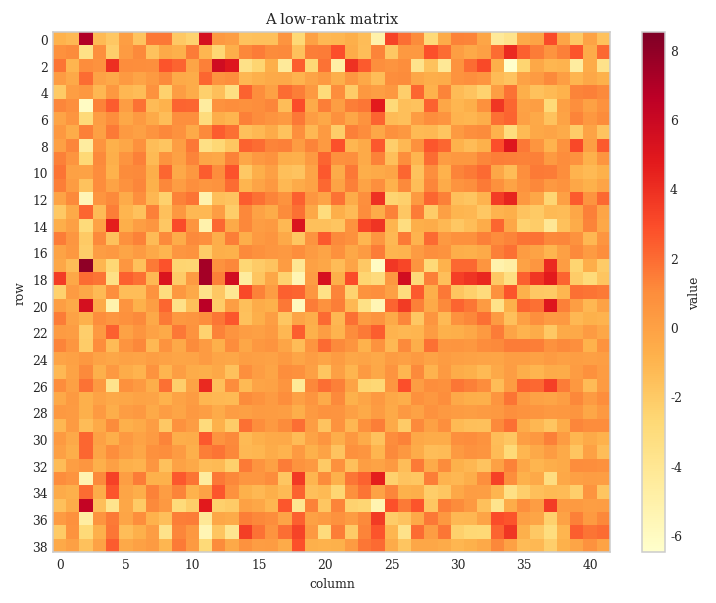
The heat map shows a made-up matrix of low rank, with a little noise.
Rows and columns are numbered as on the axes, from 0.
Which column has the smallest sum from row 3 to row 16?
2
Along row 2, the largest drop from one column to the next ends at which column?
14
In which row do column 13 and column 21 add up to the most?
18
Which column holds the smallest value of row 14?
11
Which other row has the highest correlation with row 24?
35
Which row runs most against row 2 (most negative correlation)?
27
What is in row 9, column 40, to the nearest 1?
-1
